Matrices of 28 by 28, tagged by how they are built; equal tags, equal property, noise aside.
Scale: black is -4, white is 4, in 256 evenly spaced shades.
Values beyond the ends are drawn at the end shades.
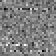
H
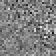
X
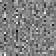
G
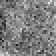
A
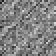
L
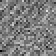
L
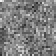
A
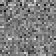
H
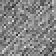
L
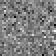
G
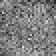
A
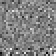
H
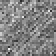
L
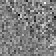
X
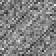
L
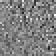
X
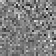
X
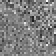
X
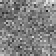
A
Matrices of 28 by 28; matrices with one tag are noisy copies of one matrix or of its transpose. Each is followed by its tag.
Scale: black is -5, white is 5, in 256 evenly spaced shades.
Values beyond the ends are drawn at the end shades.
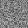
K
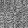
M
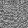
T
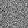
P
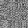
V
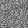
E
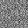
E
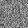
T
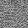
T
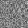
K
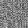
V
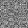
K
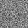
P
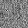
T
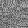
V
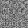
K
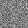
P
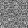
K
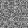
K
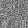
V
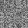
M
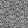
E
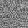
V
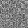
K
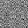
E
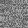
M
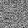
T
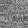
M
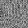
T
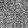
M
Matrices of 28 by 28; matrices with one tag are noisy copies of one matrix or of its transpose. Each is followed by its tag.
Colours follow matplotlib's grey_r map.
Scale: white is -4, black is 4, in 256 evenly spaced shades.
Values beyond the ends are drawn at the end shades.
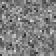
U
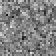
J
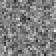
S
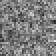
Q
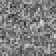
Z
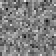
U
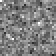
Z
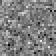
J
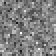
Q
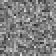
U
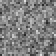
U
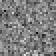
Z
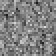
Z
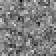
J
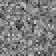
S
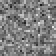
Z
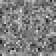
U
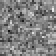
Q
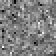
Z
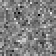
Z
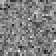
U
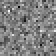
S
